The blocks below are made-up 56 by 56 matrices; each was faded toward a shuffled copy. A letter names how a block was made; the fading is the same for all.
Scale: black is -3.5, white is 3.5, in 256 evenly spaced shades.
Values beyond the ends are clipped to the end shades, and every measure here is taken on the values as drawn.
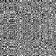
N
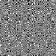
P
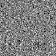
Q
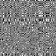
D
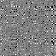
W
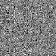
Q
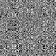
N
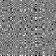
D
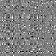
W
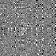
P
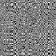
D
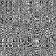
N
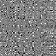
P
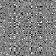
W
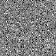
Q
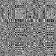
D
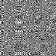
N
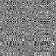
D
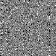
Q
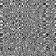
D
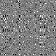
P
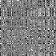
D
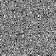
Q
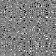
P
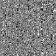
Q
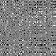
W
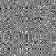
D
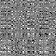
D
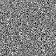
Q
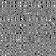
W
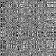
N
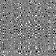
W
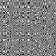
D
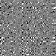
P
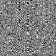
Q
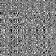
N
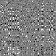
W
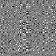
W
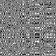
D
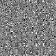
Q
